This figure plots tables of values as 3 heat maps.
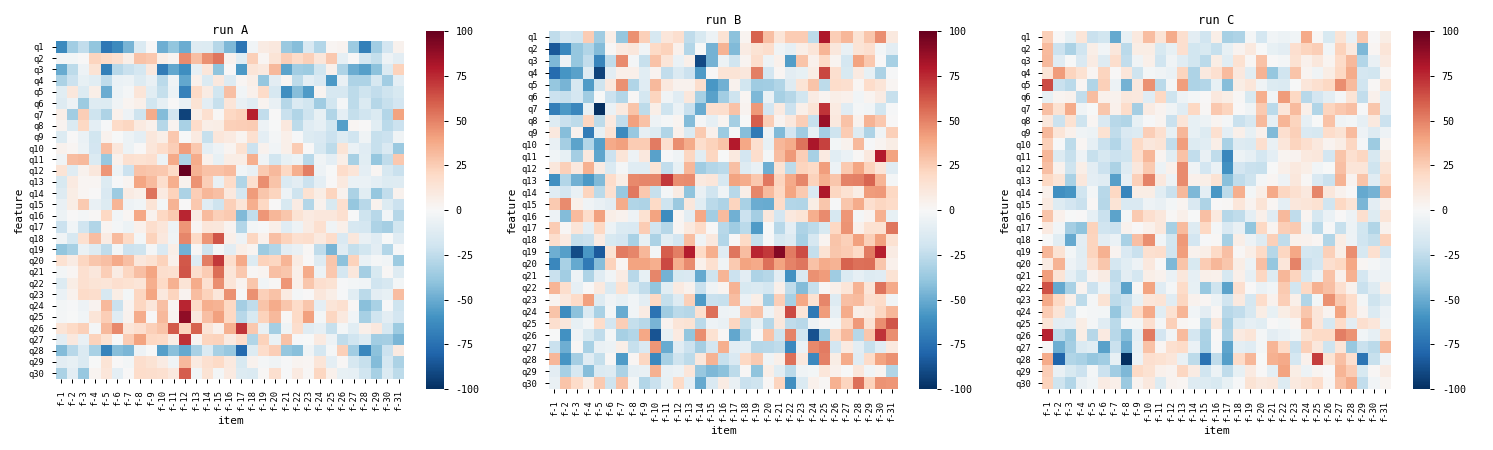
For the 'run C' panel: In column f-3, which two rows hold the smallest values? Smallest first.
q14, q18
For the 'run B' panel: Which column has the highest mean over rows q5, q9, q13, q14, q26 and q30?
f-30
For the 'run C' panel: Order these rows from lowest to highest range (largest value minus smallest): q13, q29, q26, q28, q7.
q7, q29, q13, q26, q28
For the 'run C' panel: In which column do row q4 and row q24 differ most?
f-17
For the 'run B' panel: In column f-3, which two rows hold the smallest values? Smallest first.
q19, q7
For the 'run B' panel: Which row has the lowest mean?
q9
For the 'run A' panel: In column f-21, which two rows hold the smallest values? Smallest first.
q5, q3
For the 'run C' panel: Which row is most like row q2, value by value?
q30
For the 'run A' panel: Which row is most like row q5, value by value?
q6
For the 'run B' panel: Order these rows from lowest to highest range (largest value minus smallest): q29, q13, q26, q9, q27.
q29, q9, q27, q13, q26
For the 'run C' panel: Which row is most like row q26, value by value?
q5
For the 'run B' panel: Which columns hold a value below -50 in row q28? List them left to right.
f-2, f-7, f-10, f-24
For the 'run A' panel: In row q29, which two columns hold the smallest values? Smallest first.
f-29, f-31
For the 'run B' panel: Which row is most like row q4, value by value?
q7
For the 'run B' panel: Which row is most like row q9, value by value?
q17
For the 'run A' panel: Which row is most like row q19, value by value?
q4
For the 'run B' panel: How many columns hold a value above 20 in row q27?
4
